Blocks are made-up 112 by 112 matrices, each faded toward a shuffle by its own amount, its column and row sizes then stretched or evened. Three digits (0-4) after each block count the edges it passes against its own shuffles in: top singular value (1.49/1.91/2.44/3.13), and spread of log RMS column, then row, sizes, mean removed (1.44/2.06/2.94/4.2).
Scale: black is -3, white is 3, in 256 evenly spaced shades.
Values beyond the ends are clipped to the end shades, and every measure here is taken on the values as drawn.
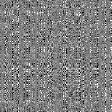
3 4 2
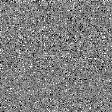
1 1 2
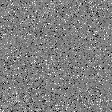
0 0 1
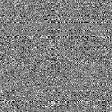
3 1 3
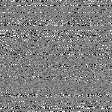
0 0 4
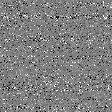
0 0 3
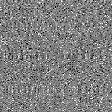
3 0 0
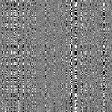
4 4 1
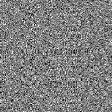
2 2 0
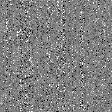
0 3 0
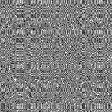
4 2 0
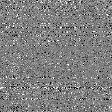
2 1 3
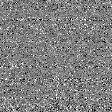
0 1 3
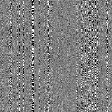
3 4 0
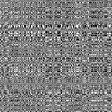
4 2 4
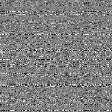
3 0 4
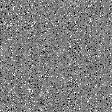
0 2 1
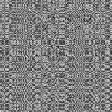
4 1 2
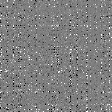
1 3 2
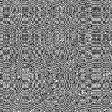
4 1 0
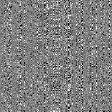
2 4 1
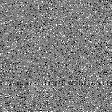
2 0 1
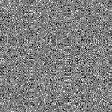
3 1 1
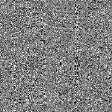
1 3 1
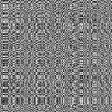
4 4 1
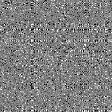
3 1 2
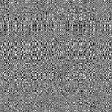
4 3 3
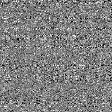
1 1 3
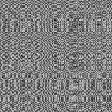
4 1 2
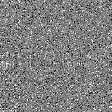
2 0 0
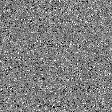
0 0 2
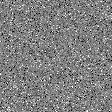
0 0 0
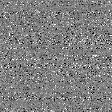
0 0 3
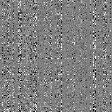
0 4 2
